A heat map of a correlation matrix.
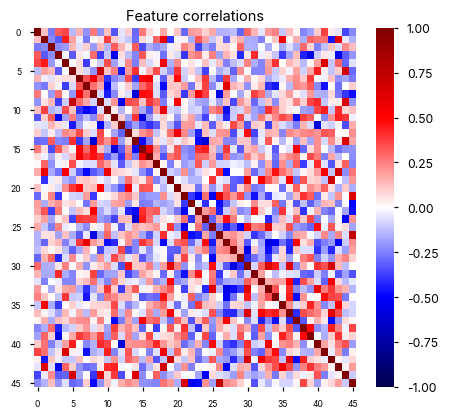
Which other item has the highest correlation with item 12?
28
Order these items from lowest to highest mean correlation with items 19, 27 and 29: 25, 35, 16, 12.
25, 35, 12, 16
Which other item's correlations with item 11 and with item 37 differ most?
15
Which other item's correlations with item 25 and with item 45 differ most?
21
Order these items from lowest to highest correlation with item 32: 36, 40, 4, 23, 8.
4, 40, 23, 8, 36
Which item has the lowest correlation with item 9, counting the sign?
12
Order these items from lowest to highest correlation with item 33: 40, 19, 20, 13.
20, 13, 19, 40
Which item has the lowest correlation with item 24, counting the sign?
14
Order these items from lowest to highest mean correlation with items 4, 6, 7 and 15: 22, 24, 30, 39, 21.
22, 21, 30, 39, 24
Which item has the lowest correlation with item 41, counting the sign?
7
